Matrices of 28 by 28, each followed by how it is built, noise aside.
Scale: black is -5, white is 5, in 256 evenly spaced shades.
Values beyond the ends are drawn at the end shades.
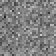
repeating rows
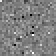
sparse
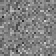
repeating rows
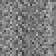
repeating rows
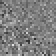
lower triangular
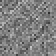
Hankel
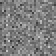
repeating rows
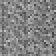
repeating rows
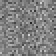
repeating rows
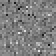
sparse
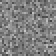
repeating rows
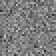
repeating rows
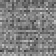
blocks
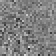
lower triangular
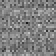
blocks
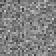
repeating rows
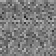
repeating columns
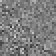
lower triangular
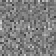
repeating columns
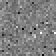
sparse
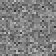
blocks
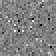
sparse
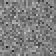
repeating rows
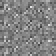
repeating rows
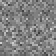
repeating columns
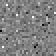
sparse
